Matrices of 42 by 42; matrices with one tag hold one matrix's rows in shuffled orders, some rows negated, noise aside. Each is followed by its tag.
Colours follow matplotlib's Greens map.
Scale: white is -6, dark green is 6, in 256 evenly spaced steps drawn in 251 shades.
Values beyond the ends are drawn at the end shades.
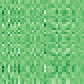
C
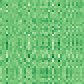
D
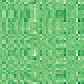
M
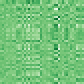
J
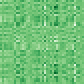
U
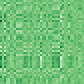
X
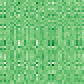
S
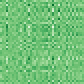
D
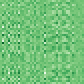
C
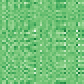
M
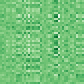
J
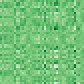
U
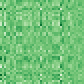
X
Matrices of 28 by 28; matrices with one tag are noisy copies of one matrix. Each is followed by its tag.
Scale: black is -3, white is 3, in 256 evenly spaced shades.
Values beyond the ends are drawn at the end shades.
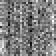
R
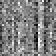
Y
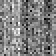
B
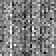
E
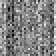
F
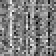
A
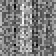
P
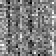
R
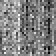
B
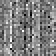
E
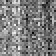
B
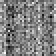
F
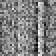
Y
